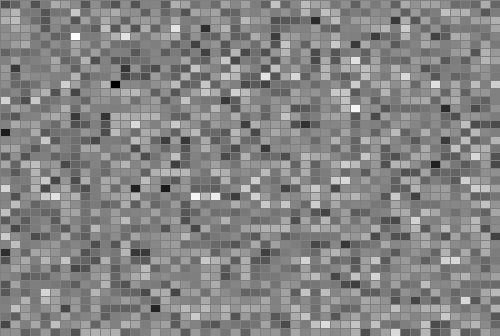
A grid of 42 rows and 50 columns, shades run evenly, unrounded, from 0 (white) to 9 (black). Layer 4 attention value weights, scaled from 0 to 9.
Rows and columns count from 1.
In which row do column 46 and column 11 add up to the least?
33
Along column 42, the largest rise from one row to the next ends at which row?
25
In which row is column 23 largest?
13
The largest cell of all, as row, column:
11, 12
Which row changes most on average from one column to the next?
24
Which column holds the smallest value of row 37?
5
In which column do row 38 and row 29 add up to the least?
47
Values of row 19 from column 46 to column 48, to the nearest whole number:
2 5 3
